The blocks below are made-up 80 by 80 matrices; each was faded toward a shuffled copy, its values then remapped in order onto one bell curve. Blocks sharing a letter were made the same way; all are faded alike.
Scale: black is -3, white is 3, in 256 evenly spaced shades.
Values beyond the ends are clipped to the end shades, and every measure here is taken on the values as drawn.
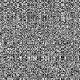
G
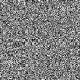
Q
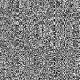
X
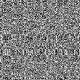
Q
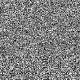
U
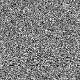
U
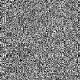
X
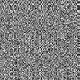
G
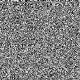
U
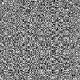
G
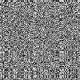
G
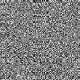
G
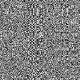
X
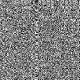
Q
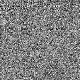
U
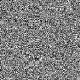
Q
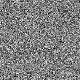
U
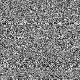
U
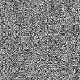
Q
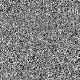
U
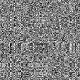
X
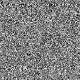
U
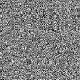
Q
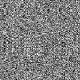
Q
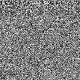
U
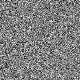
U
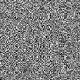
X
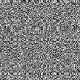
G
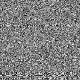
U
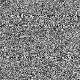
U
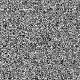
U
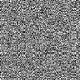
G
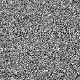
U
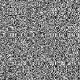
X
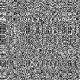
G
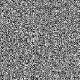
X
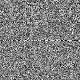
U
